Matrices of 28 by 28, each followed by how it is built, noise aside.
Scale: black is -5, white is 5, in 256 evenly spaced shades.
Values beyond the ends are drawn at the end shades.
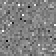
sparse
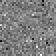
sparse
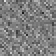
Toeplitz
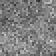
smooth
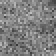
smooth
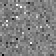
sparse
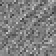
Hankel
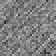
Hankel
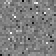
sparse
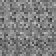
repeating columns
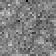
smooth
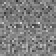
repeating columns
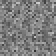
repeating columns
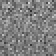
repeating columns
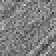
Hankel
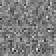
repeating columns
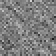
Toeplitz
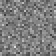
repeating columns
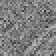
Hankel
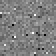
sparse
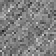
Hankel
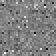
sparse
